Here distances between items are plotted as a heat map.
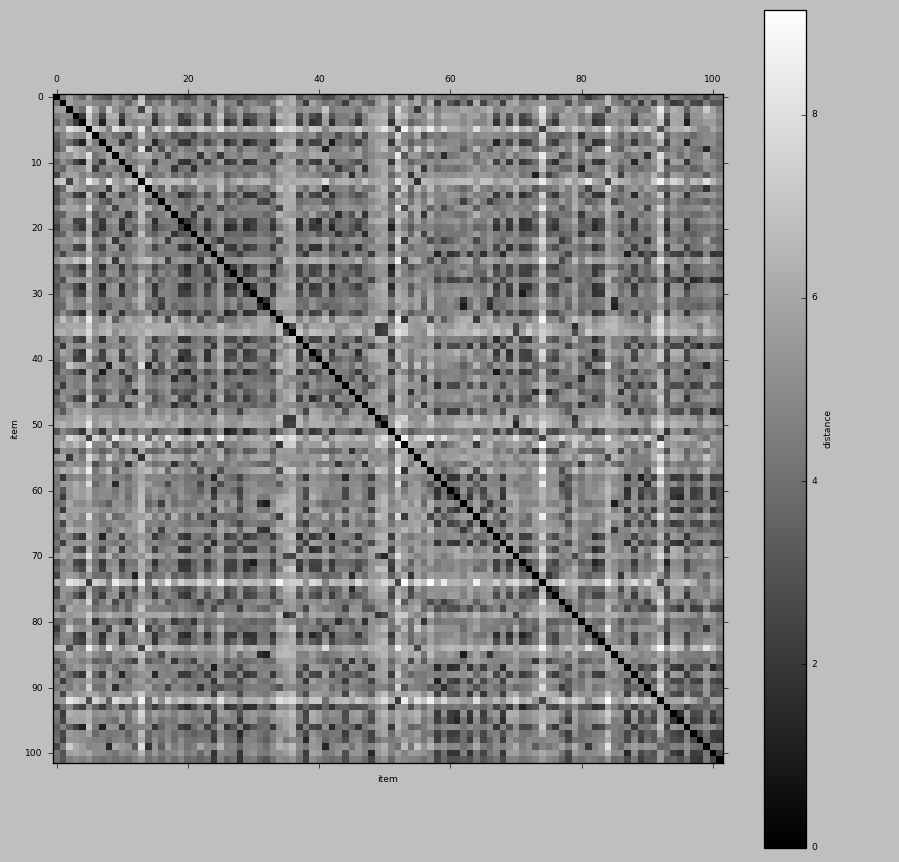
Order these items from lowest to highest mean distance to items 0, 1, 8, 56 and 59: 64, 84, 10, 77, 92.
77, 10, 64, 92, 84
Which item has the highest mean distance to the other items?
74
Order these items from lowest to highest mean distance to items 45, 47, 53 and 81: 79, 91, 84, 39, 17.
17, 39, 91, 79, 84
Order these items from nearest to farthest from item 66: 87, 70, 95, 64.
95, 87, 70, 64
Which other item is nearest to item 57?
53
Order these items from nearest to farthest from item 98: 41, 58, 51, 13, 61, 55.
58, 61, 41, 51, 55, 13
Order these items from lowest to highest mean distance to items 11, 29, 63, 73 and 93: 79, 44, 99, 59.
44, 99, 59, 79
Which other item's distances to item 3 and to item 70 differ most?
50
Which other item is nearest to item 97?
28
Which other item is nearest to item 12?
73
